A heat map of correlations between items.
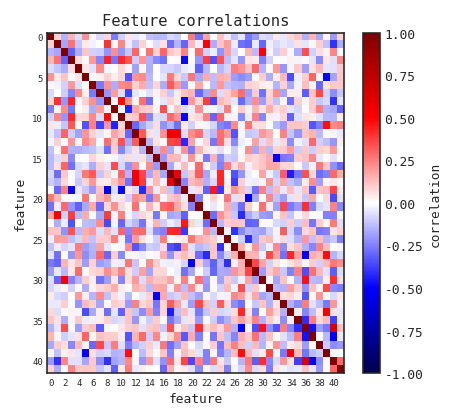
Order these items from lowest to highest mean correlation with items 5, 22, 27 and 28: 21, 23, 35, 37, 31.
23, 21, 31, 35, 37
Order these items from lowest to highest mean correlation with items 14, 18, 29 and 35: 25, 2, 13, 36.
36, 25, 2, 13
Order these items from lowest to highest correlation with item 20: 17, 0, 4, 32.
32, 4, 17, 0
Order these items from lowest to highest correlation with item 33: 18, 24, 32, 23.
23, 32, 18, 24
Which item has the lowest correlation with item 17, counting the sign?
34
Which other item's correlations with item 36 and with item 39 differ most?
27
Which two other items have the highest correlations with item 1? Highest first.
22, 8
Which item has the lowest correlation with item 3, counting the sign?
19
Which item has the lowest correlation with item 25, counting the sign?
28
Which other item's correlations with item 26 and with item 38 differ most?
11
